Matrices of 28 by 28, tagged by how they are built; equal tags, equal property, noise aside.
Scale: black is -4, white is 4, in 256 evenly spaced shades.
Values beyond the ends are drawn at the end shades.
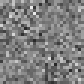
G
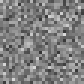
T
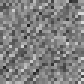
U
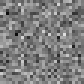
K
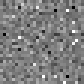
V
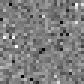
V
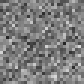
U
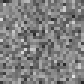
T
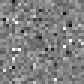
V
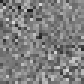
G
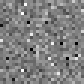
V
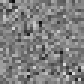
G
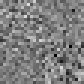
G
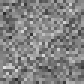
U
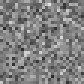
T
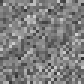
U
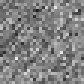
U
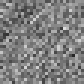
U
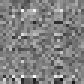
K
